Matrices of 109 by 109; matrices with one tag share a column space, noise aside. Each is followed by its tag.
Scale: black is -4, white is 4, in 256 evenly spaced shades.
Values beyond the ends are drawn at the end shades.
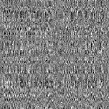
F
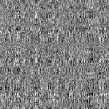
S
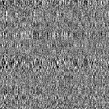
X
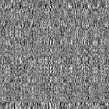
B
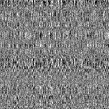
X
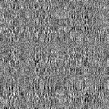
S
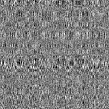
X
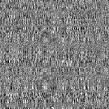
S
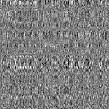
X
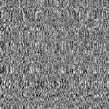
F
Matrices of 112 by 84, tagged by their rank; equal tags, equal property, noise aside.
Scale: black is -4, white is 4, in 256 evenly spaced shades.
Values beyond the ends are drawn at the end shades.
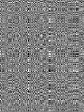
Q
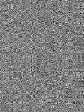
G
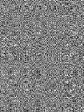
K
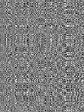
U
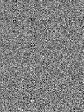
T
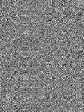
G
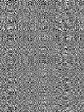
U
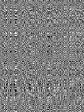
U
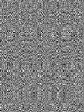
K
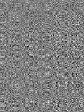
K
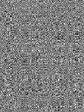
G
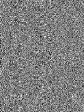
T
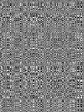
Q
